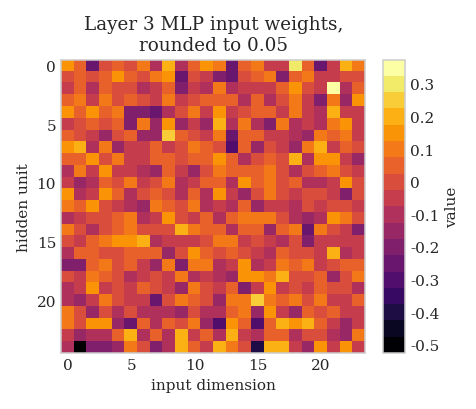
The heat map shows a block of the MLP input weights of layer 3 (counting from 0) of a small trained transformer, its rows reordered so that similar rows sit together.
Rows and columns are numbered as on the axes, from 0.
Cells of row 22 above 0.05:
8
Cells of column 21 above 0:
10
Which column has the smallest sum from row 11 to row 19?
19
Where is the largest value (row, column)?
2, 21
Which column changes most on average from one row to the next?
15
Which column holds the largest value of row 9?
3
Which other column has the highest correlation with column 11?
5
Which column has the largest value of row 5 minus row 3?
22
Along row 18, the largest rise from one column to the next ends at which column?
14
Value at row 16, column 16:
-0.1
